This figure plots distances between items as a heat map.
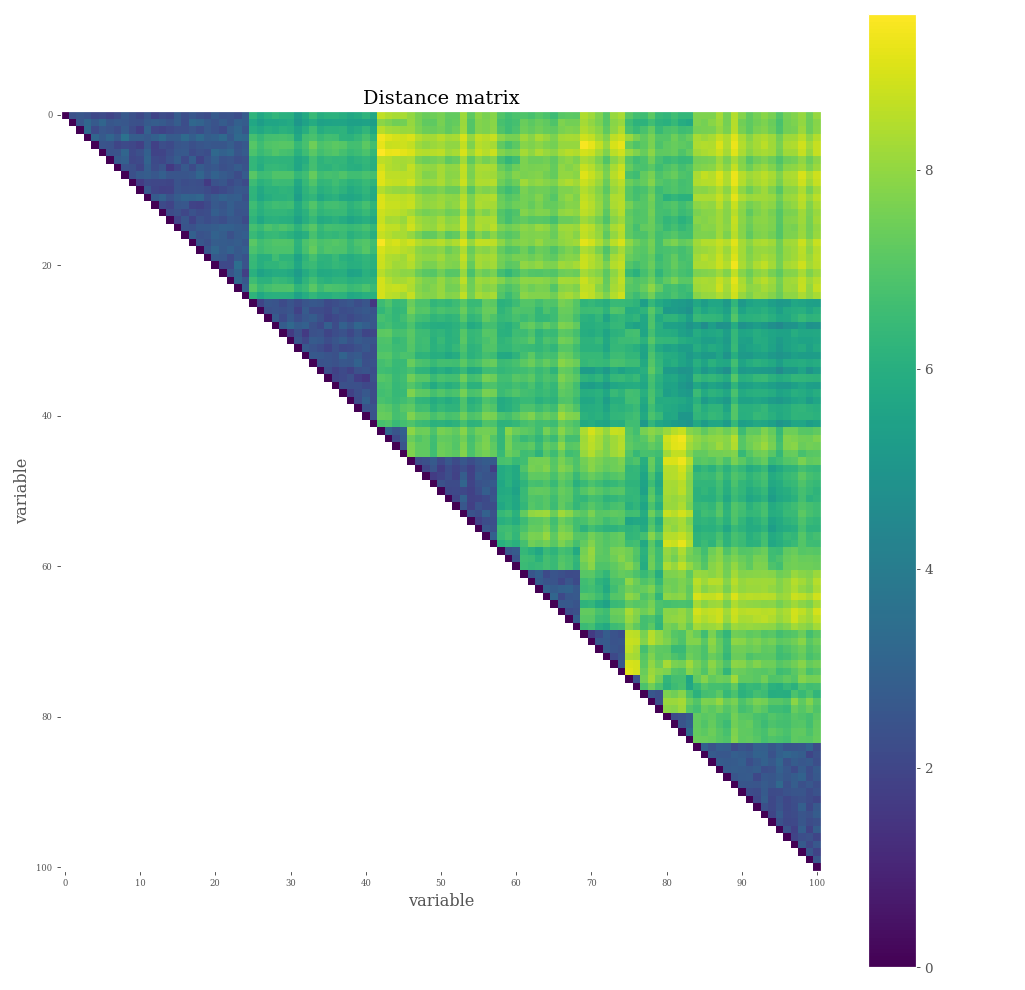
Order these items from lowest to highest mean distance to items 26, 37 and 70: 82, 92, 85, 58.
82, 85, 92, 58
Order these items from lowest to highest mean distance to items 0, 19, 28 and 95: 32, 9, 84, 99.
9, 32, 99, 84
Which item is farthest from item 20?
89
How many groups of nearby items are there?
11
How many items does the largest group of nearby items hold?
25
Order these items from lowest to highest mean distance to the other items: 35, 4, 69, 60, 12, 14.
35, 14, 12, 4, 60, 69
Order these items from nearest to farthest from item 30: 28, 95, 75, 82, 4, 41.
41, 28, 95, 82, 75, 4
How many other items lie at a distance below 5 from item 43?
3
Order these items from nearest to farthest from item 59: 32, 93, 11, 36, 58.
58, 32, 36, 11, 93
